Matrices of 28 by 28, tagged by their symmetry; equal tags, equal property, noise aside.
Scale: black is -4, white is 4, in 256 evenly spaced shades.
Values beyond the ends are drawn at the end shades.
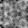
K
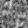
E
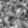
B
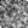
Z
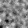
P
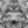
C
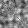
Z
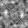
E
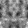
C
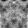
C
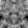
C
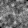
E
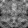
C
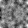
K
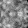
K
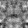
C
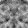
C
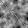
Z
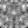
C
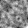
Z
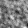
B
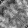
Z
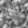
Z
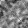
Z
